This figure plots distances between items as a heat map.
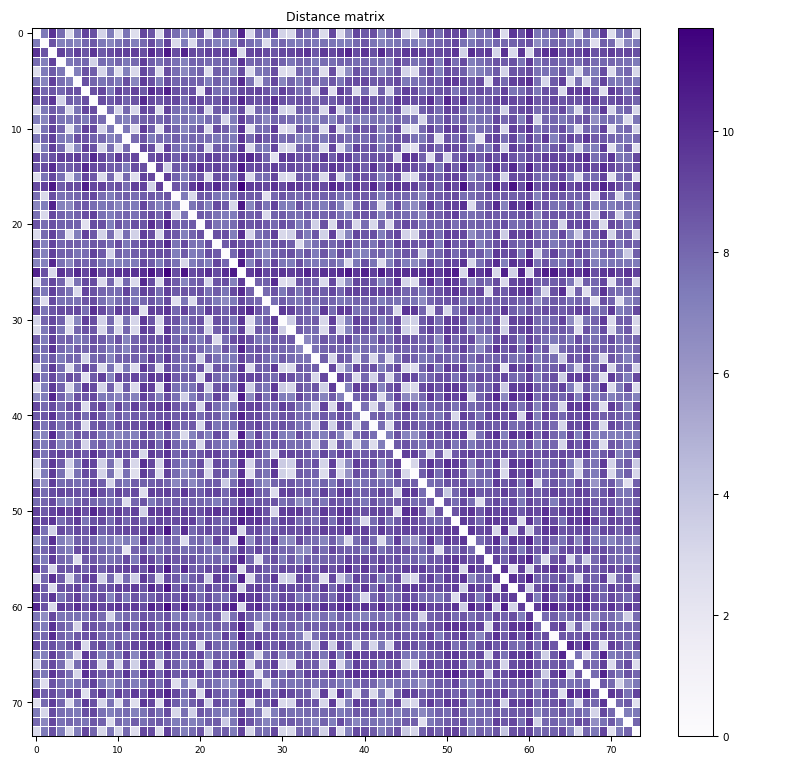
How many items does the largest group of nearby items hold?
18
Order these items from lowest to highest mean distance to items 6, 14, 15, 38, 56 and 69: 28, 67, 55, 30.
30, 28, 55, 67
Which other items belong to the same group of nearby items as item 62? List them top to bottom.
5, 27, 55, 65, 67
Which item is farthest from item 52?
16
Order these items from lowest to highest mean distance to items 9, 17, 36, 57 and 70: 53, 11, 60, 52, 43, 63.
43, 53, 11, 63, 52, 60
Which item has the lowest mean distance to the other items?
4
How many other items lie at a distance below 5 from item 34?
8
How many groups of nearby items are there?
14
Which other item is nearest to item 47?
72
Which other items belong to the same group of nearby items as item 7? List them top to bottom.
3
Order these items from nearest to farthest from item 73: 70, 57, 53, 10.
70, 10, 57, 53
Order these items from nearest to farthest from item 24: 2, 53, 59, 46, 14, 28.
53, 46, 28, 14, 59, 2
